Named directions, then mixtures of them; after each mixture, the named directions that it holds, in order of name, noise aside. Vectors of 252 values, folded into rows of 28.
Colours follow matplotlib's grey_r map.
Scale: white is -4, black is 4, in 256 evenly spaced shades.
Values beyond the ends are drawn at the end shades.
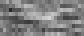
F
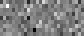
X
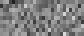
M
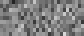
M.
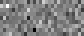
M, X.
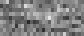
F, M.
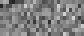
M.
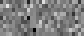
X.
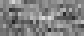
F, M.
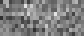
F, M, X.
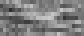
F.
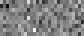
M, X.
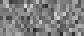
M, X.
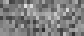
F, M, X.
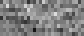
F, X.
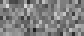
M, X.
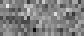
F, X.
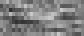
F.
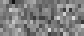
F, M.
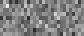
M, X.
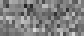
F, M, X.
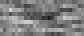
F.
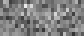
F, M, X.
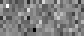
X.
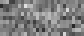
F, M.
